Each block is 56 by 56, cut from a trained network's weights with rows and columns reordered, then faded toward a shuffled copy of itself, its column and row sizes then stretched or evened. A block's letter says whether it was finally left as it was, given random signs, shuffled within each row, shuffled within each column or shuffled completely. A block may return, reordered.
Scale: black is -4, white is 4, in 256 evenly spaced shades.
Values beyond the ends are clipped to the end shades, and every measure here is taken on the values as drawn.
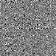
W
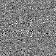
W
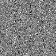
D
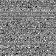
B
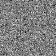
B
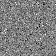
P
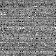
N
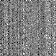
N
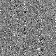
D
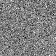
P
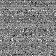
B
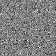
B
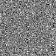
W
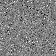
P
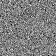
P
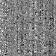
N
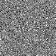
W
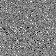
B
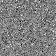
P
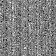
D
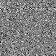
B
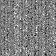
D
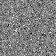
P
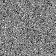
P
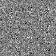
W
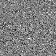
B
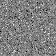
P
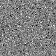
B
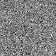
W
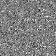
B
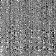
N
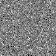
D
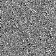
D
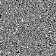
D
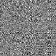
N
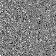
D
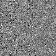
D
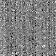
N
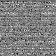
B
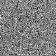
W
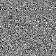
W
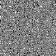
W
